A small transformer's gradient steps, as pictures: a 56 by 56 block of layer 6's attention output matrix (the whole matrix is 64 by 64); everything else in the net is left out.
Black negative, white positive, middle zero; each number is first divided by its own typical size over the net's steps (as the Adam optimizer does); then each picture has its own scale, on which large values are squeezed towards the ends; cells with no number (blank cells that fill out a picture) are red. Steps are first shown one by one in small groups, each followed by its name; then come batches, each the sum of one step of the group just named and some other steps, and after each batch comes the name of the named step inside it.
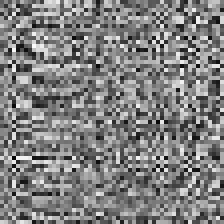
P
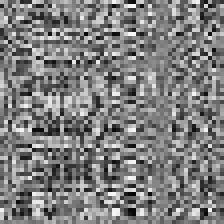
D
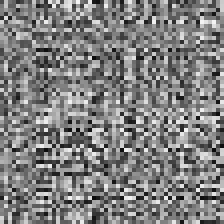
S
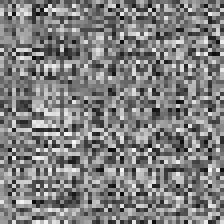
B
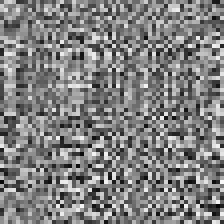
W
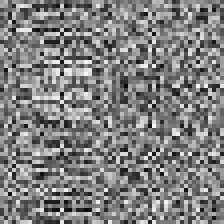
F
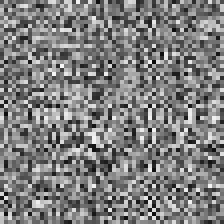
S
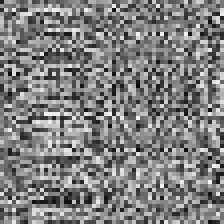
B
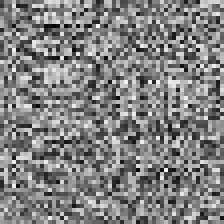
P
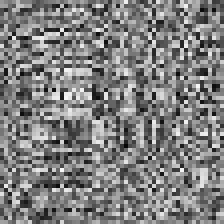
F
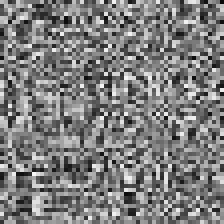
D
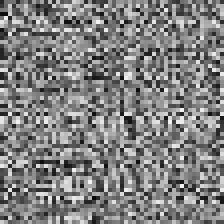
S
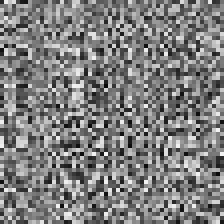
W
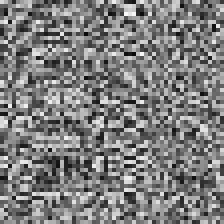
D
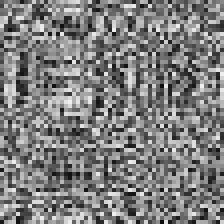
D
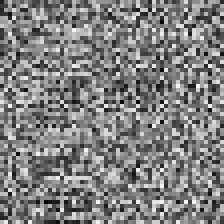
F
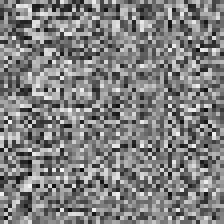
F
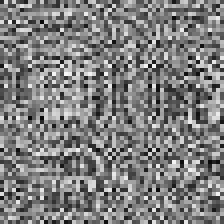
F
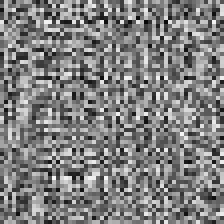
S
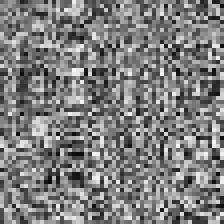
W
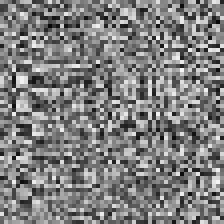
P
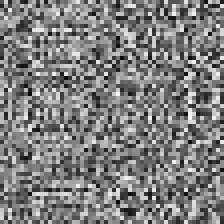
D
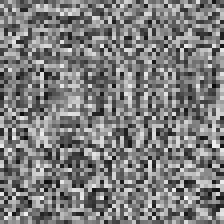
W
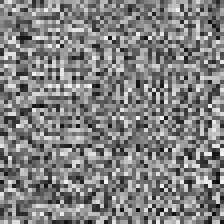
W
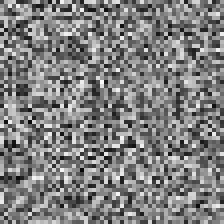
B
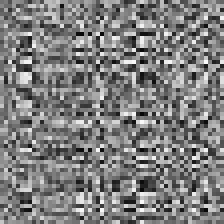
P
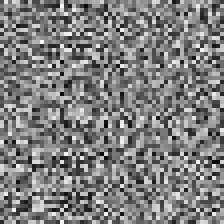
F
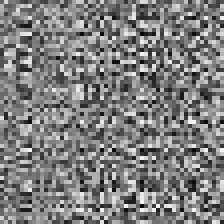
W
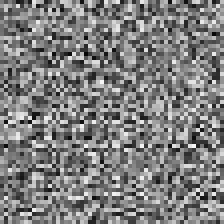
S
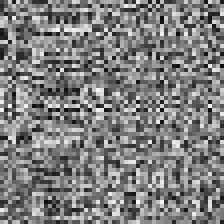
D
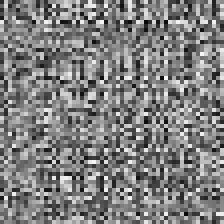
S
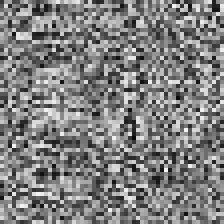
S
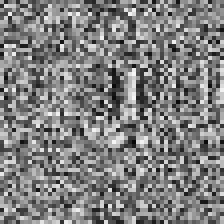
B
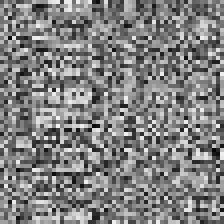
S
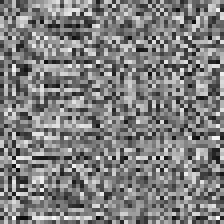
P
